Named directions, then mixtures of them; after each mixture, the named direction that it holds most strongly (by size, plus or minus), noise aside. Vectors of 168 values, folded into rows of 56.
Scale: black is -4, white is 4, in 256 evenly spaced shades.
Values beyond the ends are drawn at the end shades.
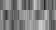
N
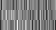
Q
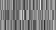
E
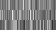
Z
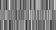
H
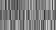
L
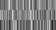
Z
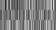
L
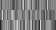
Q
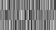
H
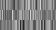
Z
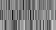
Z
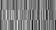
Q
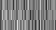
Q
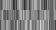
N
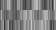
N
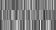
L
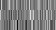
Q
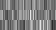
Z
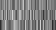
Z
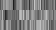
N
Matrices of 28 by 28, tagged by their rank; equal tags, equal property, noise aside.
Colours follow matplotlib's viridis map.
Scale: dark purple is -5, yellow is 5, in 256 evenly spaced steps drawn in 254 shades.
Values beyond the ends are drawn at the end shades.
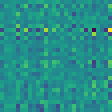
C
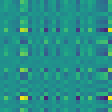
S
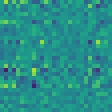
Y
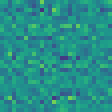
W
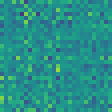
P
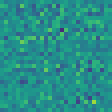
P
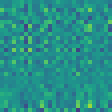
Y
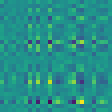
S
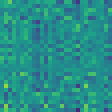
W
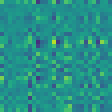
C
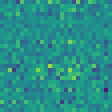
P
